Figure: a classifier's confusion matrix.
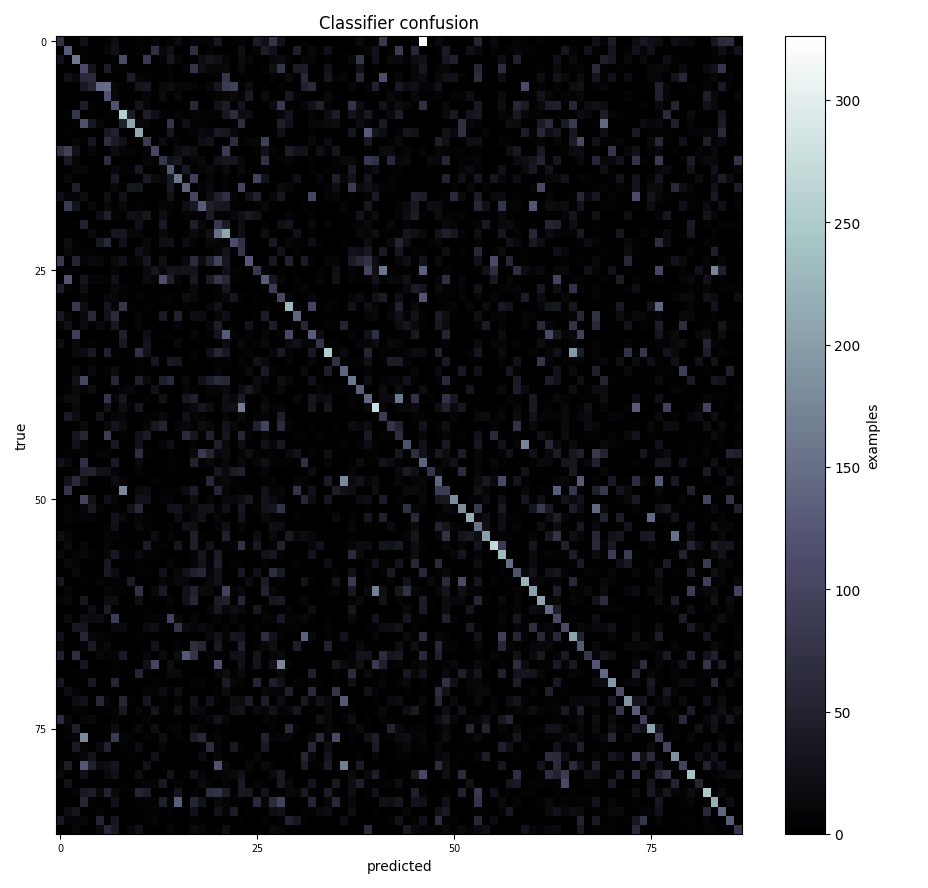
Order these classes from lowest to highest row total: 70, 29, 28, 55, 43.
28, 43, 70, 29, 55
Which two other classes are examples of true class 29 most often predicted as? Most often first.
76, 32
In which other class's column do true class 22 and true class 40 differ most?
73
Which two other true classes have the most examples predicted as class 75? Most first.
52, 78
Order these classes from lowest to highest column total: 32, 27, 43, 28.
27, 32, 43, 28
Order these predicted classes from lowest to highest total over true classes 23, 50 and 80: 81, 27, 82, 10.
81, 27, 10, 82
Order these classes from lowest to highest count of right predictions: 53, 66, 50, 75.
66, 53, 50, 75
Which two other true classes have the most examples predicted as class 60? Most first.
18, 64
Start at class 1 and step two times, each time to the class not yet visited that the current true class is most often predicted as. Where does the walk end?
6
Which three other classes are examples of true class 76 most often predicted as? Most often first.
3, 35, 7
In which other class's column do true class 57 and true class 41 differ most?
82
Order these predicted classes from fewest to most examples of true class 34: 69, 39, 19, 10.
69, 19, 39, 10
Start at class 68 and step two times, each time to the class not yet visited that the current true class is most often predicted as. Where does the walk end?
46
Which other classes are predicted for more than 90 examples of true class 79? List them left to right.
3, 20, 36
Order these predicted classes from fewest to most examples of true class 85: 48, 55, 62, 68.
62, 55, 68, 48
